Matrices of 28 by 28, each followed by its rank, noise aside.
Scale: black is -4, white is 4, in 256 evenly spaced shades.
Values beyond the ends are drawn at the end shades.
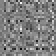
three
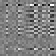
one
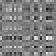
one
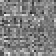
four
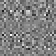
five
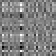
one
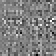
five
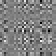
two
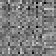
four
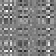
one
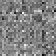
five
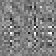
two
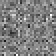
five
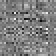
three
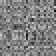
four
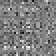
five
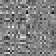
three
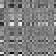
one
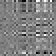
one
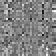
four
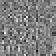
five
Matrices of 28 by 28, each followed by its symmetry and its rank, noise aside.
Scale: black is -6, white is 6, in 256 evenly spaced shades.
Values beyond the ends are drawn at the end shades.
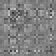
symmetric, rank three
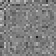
symmetric, rank three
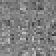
antisymmetric, rank four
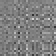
antisymmetric, rank two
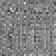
no symmetry, rank four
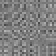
symmetric, rank two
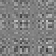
antisymmetric, rank two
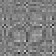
symmetric, rank two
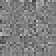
antisymmetric, rank four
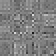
symmetric, rank four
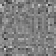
antisymmetric, rank four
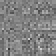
no symmetry, rank four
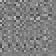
no symmetry, rank four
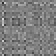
no symmetry, rank two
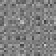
symmetric, rank three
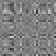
antisymmetric, rank two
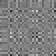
symmetric, rank two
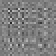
no symmetry, rank two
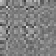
symmetric, rank two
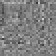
antisymmetric, rank four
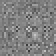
symmetric, rank four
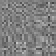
no symmetry, rank four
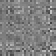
no symmetry, rank two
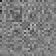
symmetric, rank four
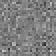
symmetric, rank four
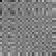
symmetric, rank two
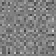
no symmetry, rank three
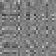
no symmetry, rank four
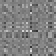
no symmetry, rank two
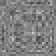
symmetric, rank four
